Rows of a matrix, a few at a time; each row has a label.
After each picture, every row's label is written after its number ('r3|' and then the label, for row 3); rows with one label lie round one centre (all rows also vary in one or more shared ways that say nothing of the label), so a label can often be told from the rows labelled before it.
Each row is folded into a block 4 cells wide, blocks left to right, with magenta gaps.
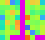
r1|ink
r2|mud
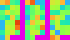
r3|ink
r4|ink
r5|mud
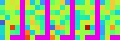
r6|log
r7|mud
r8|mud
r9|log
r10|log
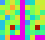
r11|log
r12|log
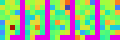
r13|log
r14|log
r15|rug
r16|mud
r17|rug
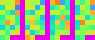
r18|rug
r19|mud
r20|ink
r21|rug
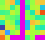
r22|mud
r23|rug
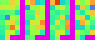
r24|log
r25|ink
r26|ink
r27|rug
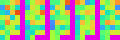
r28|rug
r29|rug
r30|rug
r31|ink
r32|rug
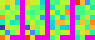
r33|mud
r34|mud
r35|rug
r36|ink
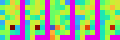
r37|log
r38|log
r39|mud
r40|log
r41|log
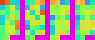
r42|ink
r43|rug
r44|ink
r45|ink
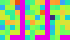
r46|rug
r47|rug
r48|ink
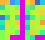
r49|ink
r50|ink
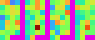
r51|ink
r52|log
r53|rug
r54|log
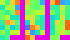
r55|rug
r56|mud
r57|ink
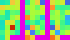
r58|log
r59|mud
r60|mud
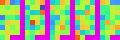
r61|ink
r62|rug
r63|log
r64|mud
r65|ink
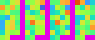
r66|log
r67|rug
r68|rug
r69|ink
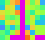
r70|rug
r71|mud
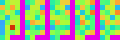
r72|log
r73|rug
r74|rug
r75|rug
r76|rug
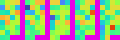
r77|rug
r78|rug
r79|ink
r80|rug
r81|log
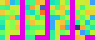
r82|ink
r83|rug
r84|log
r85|mud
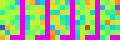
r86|mud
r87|ink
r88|mud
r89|log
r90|rug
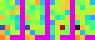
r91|mud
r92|mud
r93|log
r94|mud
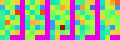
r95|rug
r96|rug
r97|log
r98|rug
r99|rug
